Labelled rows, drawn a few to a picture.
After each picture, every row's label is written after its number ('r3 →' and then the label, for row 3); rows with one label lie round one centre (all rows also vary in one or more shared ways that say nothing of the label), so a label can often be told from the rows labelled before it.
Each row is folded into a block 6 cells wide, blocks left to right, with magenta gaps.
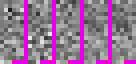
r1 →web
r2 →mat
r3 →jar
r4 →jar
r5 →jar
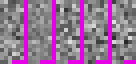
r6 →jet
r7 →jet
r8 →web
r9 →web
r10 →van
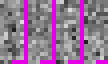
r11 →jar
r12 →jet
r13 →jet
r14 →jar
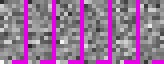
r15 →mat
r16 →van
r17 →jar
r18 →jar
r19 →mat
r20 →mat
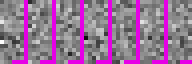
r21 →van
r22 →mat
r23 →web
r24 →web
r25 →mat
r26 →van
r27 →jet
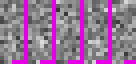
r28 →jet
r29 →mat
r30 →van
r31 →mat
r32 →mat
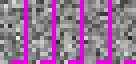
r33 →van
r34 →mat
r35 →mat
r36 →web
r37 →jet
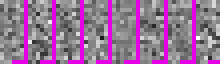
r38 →web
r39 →van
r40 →jar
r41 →jet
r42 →web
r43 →web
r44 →jet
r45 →van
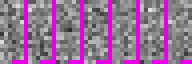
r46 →jet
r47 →web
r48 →jar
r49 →mat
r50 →jar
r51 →jet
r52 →van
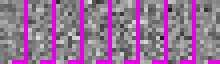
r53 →van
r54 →mat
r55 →jar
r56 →jet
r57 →mat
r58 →van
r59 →van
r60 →van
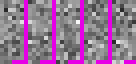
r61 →van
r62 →van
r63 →jet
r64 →jar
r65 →jar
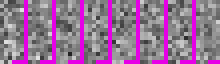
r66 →mat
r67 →jet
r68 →jar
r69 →van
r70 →jar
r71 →web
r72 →mat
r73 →jet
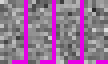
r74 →web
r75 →jar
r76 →web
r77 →van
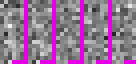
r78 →mat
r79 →mat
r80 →web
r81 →van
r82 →jet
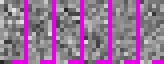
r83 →web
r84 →jar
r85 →web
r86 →jet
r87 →mat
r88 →jar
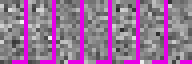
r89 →jet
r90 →jet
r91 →mat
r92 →web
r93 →jar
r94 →van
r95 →mat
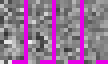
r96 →mat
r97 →jar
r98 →mat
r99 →mat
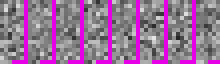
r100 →mat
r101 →mat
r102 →jet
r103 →mat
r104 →jet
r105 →web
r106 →jar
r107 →jar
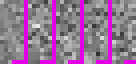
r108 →web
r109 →jet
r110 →jar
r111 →jar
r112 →mat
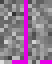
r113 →jar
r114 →mat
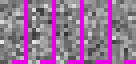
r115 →van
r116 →mat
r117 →jet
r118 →web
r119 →web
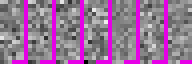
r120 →jar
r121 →web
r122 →jar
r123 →jet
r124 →jar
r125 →van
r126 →mat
